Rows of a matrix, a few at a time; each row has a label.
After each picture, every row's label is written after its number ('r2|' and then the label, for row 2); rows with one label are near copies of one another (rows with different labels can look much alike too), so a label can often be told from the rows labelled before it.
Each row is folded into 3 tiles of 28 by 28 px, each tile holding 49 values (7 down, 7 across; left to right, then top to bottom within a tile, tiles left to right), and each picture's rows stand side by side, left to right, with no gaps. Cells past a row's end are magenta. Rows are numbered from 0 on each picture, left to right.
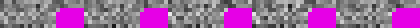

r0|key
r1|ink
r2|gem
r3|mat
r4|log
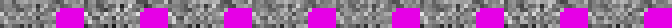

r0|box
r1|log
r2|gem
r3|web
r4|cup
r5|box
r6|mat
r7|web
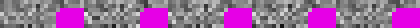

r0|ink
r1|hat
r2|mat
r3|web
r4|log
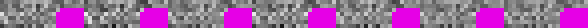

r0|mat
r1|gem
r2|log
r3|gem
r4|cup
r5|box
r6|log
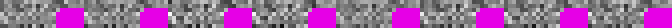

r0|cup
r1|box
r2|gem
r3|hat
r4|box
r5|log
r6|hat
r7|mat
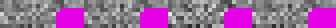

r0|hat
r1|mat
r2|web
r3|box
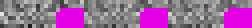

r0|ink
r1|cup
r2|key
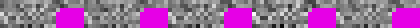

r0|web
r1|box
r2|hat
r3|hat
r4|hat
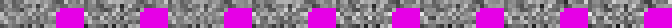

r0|cup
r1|box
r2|cup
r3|mat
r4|key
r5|hat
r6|ink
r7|ink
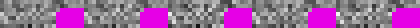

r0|hat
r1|hat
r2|web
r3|mat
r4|log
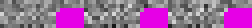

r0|key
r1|hat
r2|mat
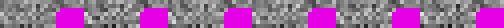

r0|box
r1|hat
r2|cup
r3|ink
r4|web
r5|box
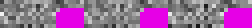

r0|gem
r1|cup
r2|box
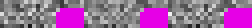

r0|ink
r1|web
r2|web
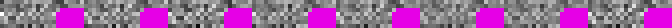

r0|gem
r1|ink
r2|hat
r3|box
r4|web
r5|cup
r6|key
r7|web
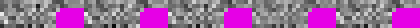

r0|mat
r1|hat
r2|ink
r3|cup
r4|hat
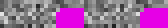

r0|mat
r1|log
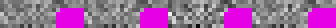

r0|cup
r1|cup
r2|web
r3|cup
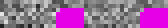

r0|mat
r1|web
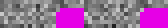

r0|ink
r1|web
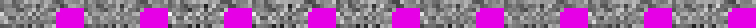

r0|hat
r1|cup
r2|box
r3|box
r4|cup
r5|mat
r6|box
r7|mat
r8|cup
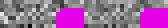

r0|hat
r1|box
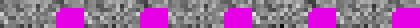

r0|mat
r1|log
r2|log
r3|hat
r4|mat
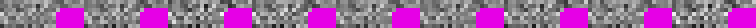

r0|mat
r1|web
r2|log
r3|web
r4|log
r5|log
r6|ink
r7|key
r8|log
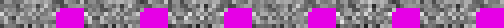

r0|gem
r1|gem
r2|key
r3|web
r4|mat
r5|key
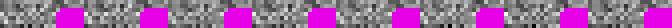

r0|web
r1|log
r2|log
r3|log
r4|log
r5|cup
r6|hat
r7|log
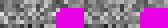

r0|web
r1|key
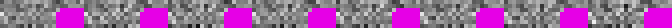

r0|gem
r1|web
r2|cup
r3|cup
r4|gem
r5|hat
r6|mat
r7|mat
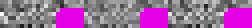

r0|hat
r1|gem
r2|key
